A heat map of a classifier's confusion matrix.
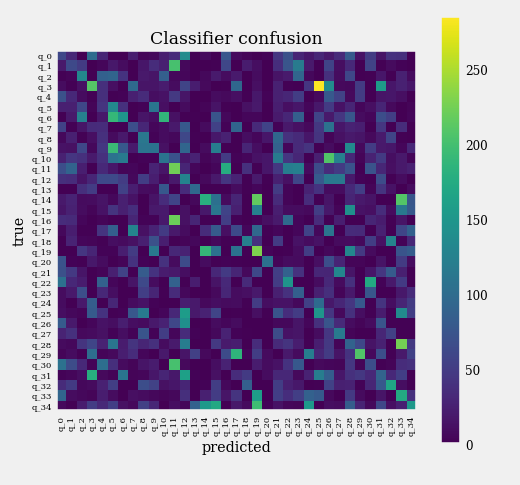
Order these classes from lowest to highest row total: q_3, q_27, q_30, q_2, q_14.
q_27, q_2, q_30, q_14, q_3
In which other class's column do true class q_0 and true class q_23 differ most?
q_12
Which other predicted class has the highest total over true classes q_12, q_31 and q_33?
q_25
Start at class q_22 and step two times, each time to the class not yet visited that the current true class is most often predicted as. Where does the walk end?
q_11
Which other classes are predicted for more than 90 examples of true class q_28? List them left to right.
q_5, q_12, q_33
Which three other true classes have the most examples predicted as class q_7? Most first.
q_17, q_3, q_25
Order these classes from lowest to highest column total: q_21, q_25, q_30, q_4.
q_30, q_4, q_21, q_25
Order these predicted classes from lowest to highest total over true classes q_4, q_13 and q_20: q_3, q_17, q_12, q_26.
q_17, q_3, q_12, q_26
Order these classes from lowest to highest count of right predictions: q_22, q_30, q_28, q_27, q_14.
q_30, q_28, q_27, q_22, q_14
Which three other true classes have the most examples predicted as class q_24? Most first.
q_34, q_29, q_33
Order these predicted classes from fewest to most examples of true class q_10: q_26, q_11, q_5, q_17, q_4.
q_17, q_4, q_11, q_5, q_26
